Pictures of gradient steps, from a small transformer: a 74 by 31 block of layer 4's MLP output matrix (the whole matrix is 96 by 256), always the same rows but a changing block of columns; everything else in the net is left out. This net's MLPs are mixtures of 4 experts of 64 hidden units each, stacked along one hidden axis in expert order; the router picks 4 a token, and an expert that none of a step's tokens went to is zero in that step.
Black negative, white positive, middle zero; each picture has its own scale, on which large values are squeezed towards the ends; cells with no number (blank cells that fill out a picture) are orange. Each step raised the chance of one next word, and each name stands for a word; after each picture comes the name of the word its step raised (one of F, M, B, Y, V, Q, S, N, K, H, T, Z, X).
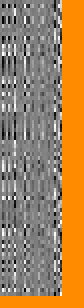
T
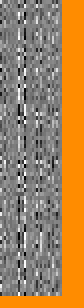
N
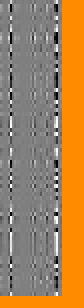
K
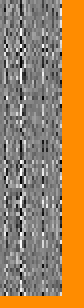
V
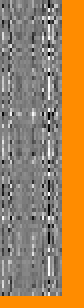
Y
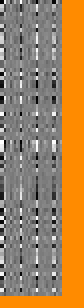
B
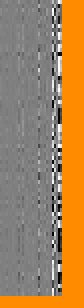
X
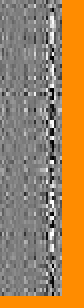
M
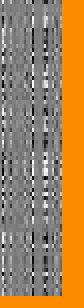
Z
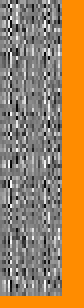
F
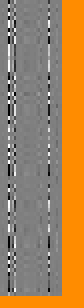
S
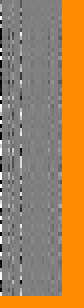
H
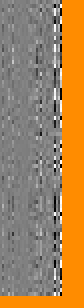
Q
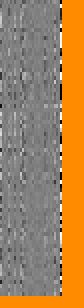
H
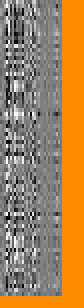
Y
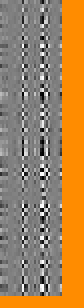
N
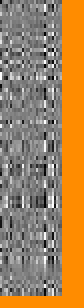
V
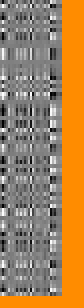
M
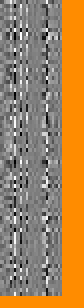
K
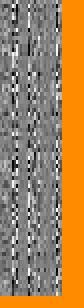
F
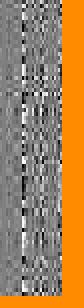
M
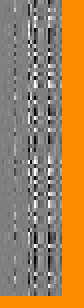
Z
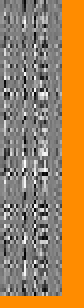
N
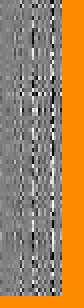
M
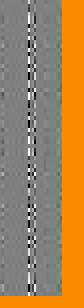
N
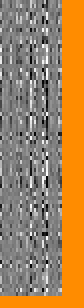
Q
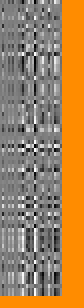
X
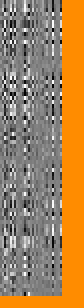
S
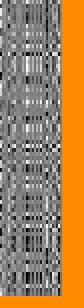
X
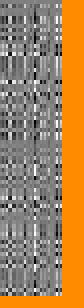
T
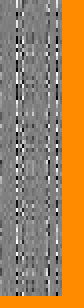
B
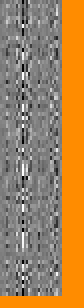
T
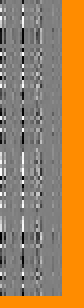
Z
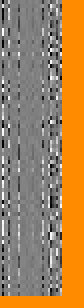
V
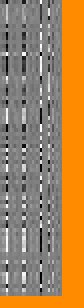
X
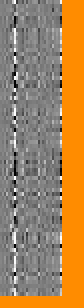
Z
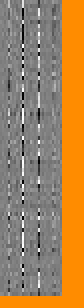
Y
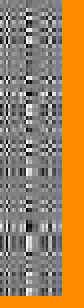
S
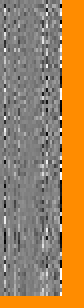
S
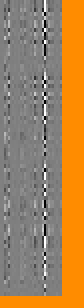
S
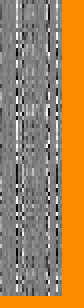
K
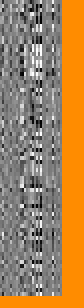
Q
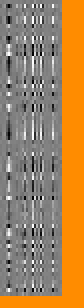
T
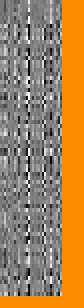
H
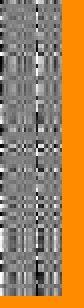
X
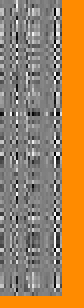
Y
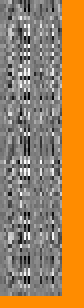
Z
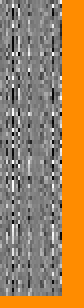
B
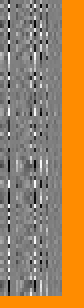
F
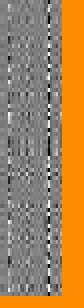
N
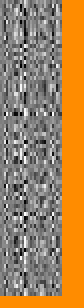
Y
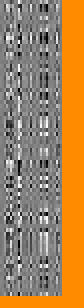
K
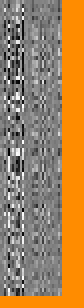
H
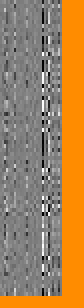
V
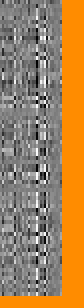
H
